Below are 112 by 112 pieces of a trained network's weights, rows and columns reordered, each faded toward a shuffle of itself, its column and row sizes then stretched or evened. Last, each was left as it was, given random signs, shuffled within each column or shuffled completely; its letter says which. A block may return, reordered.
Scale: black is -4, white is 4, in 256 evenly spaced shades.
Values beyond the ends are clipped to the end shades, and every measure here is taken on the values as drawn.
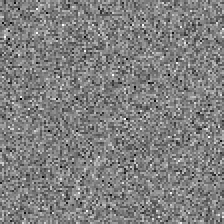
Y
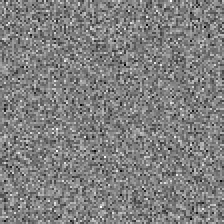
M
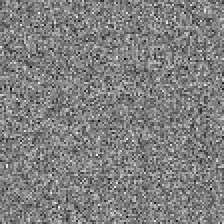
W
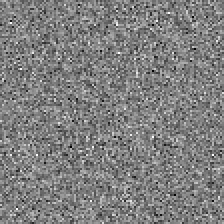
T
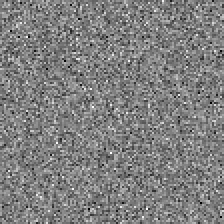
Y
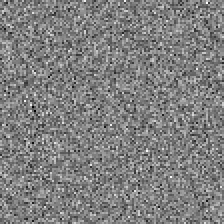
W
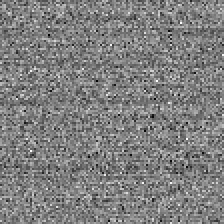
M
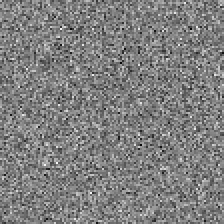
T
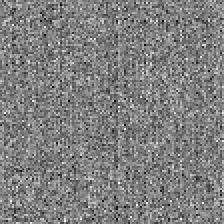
M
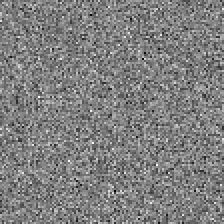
M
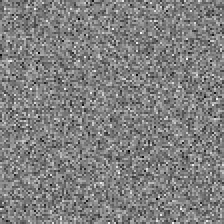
Y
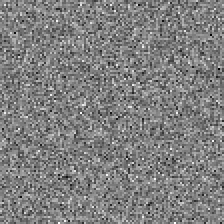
Y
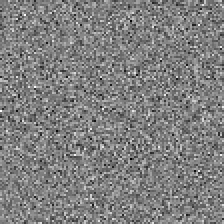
M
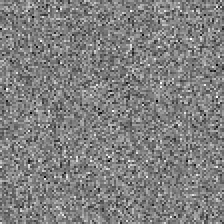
T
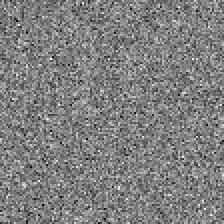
Y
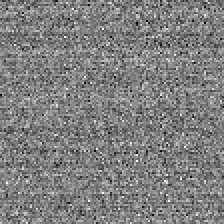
M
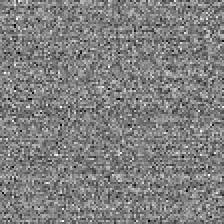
M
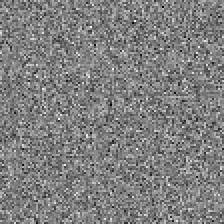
W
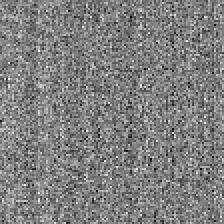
M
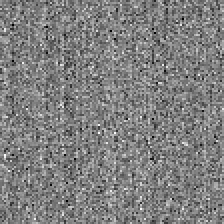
W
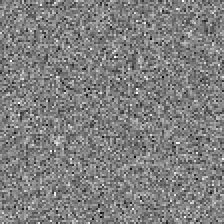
Y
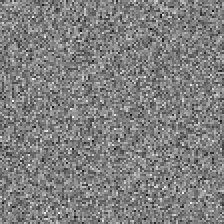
Y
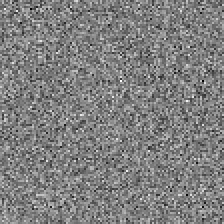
M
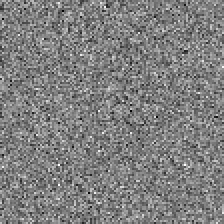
W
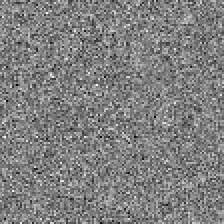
M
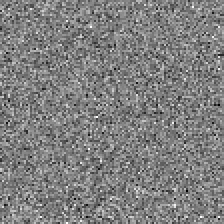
T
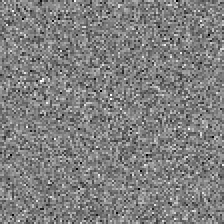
Y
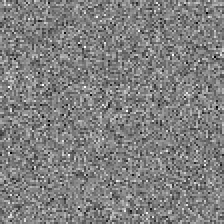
T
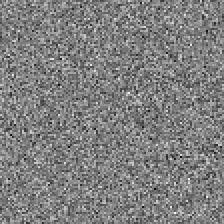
W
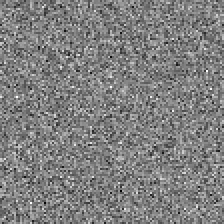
T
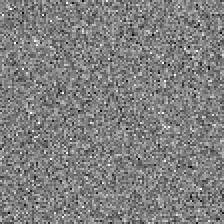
Y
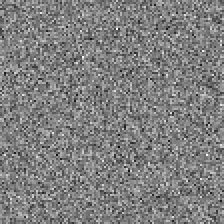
Y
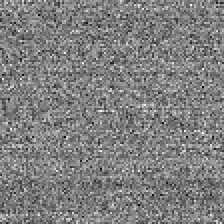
M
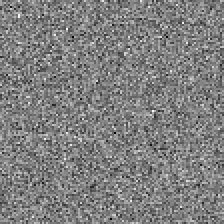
Y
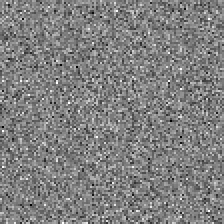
T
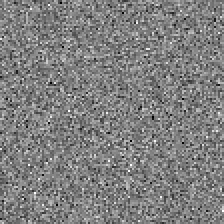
Y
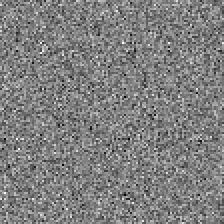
T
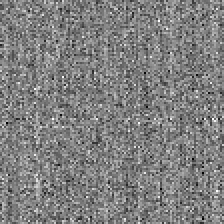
M
